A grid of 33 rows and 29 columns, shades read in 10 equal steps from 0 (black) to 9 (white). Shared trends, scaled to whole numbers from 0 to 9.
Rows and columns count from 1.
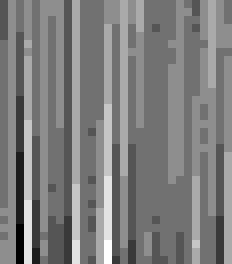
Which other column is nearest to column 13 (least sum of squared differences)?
25
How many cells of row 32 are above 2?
24
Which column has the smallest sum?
3
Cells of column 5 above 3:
17
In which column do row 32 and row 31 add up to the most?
14
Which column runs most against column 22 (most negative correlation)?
10
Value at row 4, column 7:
4
